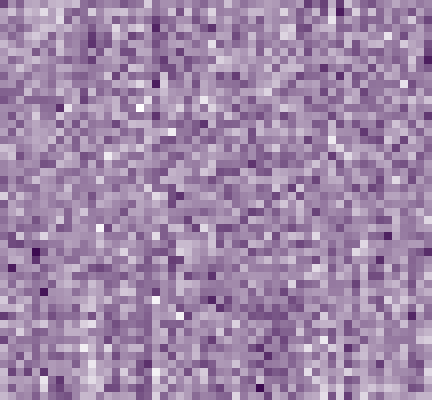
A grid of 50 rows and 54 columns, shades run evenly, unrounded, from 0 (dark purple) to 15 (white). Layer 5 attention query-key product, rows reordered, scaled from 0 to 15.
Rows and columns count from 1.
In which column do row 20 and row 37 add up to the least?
6
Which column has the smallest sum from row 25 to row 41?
5
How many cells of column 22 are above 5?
39
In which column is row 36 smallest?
45
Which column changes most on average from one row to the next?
17
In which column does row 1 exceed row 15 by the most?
42
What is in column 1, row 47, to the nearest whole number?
11
